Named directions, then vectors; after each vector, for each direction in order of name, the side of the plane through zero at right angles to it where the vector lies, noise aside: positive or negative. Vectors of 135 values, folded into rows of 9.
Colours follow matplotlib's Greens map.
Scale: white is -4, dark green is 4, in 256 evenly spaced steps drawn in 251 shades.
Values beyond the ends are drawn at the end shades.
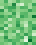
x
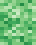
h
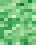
positive, negative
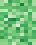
positive, negative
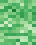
negative, positive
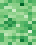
positive, negative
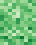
positive, positive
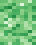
negative, positive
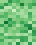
positive, negative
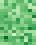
positive, positive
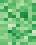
negative, positive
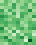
positive, positive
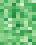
negative, positive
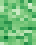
positive, positive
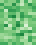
negative, positive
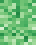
negative, negative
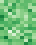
positive, positive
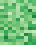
positive, positive
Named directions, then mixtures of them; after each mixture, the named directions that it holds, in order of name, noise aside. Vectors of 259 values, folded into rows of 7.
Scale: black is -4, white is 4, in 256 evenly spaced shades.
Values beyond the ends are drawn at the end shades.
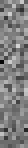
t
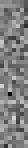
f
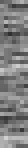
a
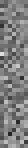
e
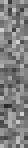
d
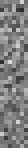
d, t.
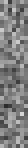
d.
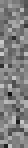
e, f.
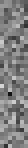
f.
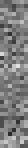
a, e.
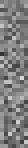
e.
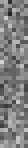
d, t.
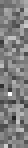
f.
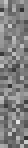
d, e.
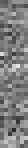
a, e.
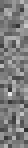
f, t.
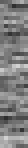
a.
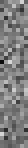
t.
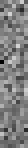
t.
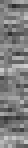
a.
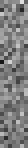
d, t.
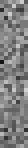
t.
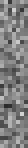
d.
